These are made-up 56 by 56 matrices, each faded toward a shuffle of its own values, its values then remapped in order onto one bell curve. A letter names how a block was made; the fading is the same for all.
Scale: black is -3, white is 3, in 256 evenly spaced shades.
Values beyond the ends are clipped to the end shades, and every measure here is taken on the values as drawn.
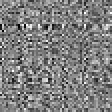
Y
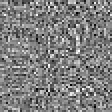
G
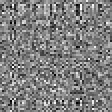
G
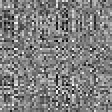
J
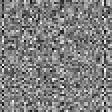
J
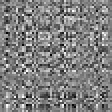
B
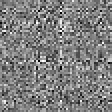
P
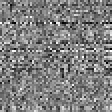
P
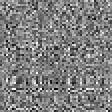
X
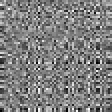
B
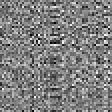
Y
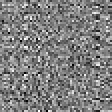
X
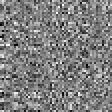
G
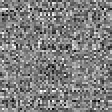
G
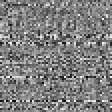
P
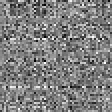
P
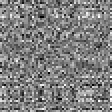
X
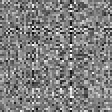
J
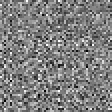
G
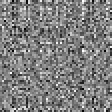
X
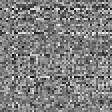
P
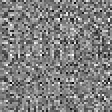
X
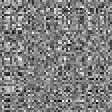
Y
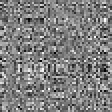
Y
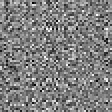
G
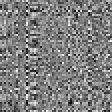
J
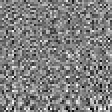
Y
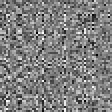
J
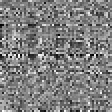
P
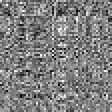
G
